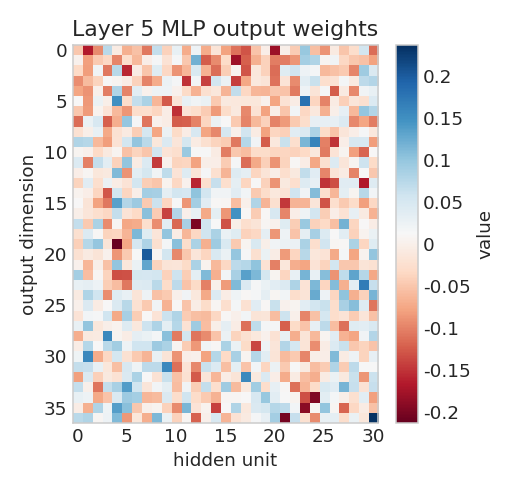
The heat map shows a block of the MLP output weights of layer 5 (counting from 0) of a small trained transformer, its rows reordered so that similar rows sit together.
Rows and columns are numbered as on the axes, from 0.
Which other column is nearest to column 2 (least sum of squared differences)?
22
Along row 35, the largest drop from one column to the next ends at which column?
23
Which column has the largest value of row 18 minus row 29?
24
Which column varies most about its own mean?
4
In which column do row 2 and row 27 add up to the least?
17
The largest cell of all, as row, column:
36, 30
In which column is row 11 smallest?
8
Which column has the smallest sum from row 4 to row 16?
25
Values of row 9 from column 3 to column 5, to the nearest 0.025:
-0.075 -0.025 0.05
